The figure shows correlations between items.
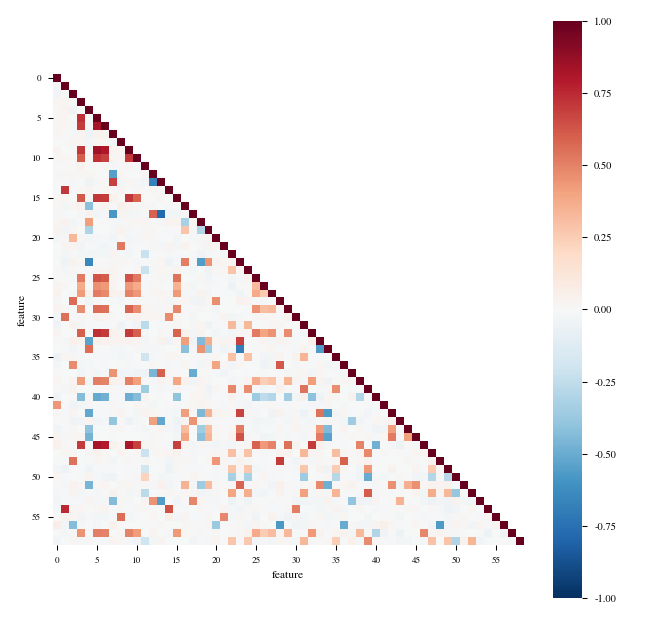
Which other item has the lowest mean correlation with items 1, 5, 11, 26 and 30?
40
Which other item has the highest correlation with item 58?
39
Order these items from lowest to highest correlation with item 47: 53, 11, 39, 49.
11, 53, 49, 39
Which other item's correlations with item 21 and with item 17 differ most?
13
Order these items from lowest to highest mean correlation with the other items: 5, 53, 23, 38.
53, 23, 38, 5
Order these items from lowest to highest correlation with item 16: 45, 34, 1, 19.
34, 1, 19, 45
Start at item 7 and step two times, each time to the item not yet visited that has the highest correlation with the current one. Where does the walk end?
37
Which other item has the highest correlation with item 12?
17
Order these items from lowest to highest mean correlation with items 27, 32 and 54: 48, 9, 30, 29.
48, 30, 29, 9
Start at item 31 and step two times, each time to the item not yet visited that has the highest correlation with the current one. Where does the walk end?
52
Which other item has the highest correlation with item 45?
23
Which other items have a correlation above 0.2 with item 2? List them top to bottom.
20, 28, 36, 48
